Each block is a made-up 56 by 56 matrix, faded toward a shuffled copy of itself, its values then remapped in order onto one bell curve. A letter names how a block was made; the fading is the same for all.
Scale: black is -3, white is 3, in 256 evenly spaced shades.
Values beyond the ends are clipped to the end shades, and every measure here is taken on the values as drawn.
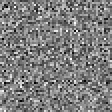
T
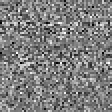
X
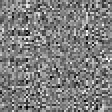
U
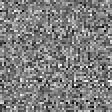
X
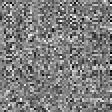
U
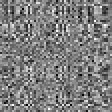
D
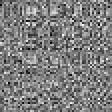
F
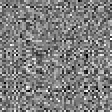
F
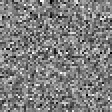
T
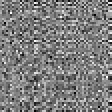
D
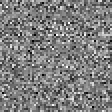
X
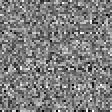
X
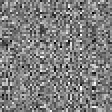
U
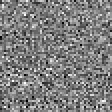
X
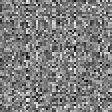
U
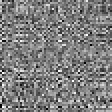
D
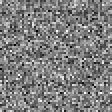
T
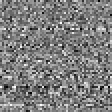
X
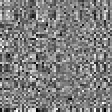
D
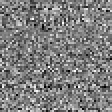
X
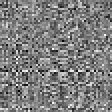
F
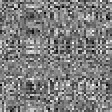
D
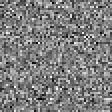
T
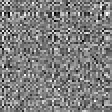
D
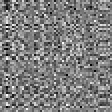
D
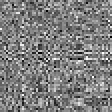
F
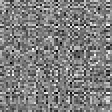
D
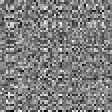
D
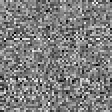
X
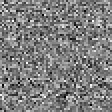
X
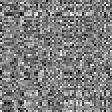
F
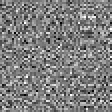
F
